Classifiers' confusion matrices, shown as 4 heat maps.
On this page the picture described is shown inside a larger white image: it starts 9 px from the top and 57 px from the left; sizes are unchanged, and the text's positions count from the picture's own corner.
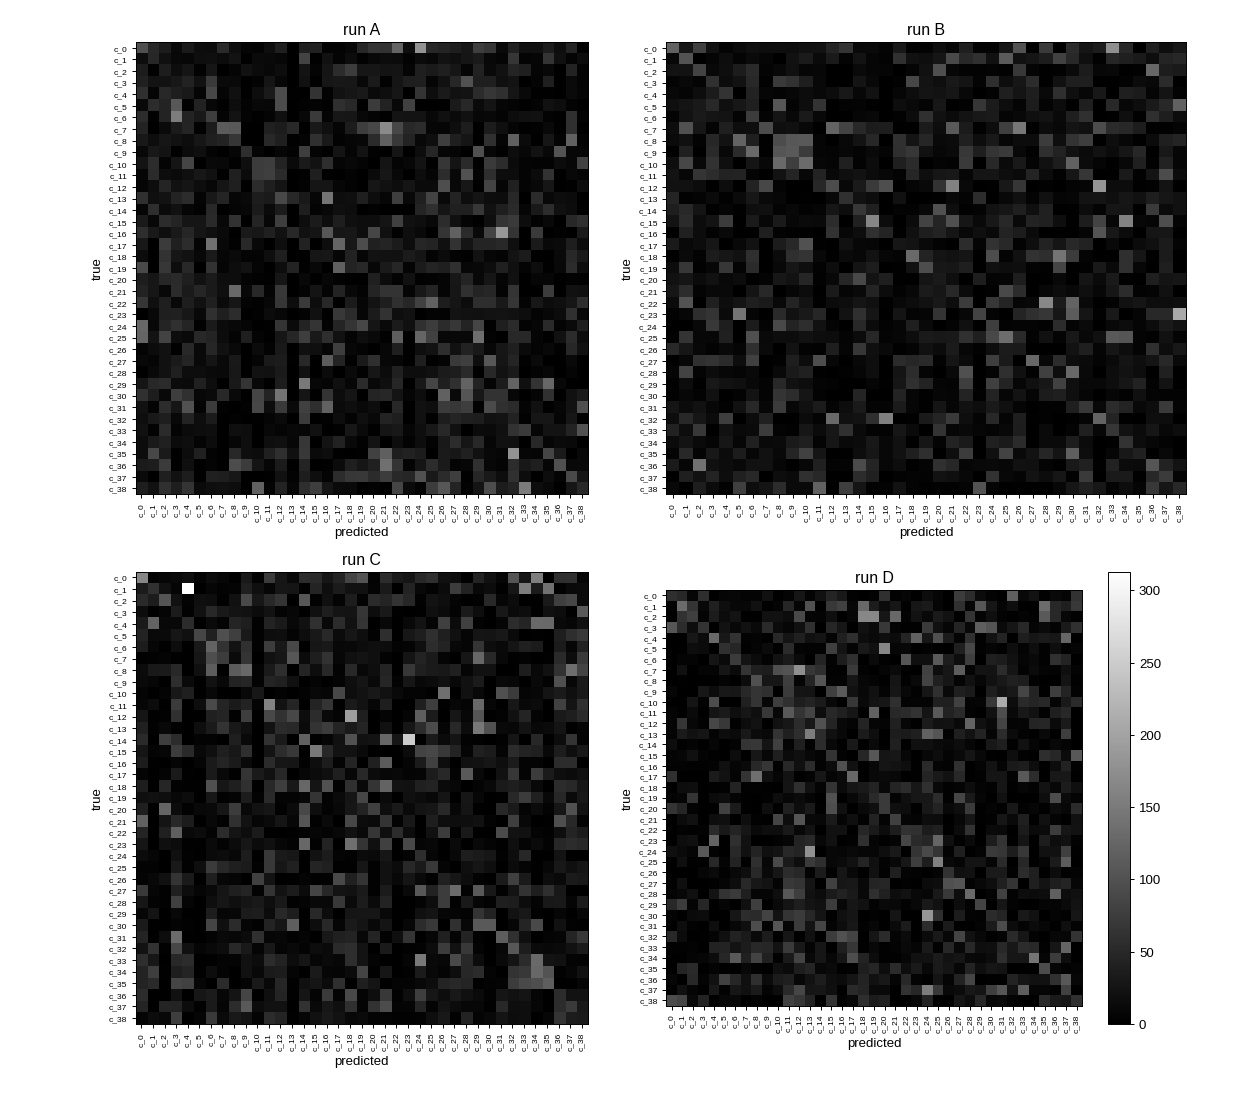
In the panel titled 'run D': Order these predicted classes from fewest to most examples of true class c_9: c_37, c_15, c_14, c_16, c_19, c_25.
c_14, c_19, c_37, c_25, c_15, c_16
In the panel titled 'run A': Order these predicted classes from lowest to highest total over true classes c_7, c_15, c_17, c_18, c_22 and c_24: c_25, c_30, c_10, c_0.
c_10, c_30, c_25, c_0
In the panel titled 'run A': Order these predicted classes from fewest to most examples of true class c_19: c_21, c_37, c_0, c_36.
c_36, c_21, c_37, c_0
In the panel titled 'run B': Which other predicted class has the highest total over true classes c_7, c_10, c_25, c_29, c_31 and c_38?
c_8
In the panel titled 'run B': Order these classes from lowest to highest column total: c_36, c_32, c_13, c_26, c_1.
c_13, c_32, c_36, c_26, c_1
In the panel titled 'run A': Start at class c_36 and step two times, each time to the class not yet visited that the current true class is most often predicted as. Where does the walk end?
c_8
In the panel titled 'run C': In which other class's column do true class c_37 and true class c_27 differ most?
c_29
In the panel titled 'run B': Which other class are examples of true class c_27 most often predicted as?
c_11
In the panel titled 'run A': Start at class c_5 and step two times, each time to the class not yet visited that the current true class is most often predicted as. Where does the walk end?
c_28
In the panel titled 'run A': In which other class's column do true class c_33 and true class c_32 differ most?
c_38
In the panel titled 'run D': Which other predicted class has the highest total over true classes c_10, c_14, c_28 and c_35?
c_31
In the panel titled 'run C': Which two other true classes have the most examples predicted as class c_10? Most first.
c_26, c_31
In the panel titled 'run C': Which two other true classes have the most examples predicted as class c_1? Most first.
c_4, c_34
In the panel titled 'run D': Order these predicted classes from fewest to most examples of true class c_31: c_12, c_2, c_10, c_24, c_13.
c_2, c_13, c_24, c_12, c_10
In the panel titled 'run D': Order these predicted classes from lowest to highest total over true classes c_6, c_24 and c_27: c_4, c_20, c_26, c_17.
c_4, c_20, c_17, c_26
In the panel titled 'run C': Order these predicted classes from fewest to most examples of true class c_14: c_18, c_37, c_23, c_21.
c_37, c_18, c_21, c_23
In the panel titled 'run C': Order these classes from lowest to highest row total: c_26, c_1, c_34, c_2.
c_26, c_34, c_2, c_1
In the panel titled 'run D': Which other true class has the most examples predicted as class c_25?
c_23
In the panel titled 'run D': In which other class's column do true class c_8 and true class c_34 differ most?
c_6
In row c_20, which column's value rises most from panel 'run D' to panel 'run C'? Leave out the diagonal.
c_2
